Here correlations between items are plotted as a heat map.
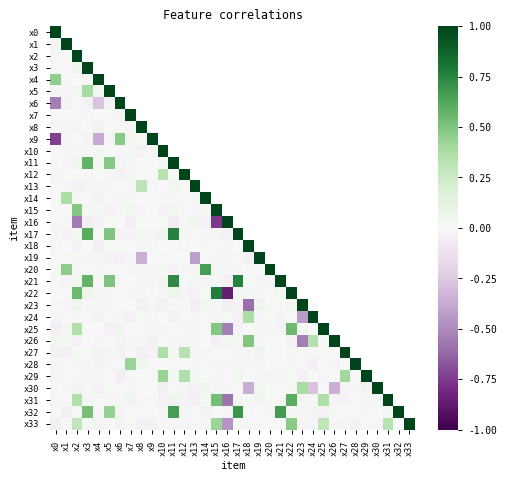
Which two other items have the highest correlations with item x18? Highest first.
x26, x24
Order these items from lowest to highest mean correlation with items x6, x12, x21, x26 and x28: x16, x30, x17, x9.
x30, x16, x9, x17
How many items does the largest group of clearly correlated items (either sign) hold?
7
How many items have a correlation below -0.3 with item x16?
6
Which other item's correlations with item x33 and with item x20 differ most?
x14
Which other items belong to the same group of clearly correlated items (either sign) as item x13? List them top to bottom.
x8, x19
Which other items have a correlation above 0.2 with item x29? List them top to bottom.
x10, x12, x27
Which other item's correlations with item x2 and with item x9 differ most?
x0
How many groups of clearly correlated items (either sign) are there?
8
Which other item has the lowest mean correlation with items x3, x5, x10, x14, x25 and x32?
x16
